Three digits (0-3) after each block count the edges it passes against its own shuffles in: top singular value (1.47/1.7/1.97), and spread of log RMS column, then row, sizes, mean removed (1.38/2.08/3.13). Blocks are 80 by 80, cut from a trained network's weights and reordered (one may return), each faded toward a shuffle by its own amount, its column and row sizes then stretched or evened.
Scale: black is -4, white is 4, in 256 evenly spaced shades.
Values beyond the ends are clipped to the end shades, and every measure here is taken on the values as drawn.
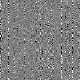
3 3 1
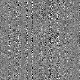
1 3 1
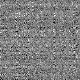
2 2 1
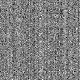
2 0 1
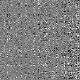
0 3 2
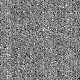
1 0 1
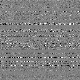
1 0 3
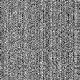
3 1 0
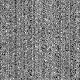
2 1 0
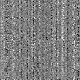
3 2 1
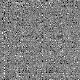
0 2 1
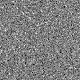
1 0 0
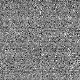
0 1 1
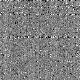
1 0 2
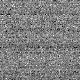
2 0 1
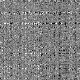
3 1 2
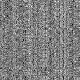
3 1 0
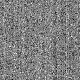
1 0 0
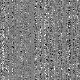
0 3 0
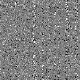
0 2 1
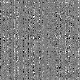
2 3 1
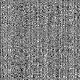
3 0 2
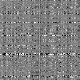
3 0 3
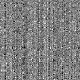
3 1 1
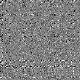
1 2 2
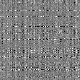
3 1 3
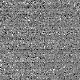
1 1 1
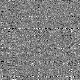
1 1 2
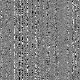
2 3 0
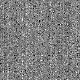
1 1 1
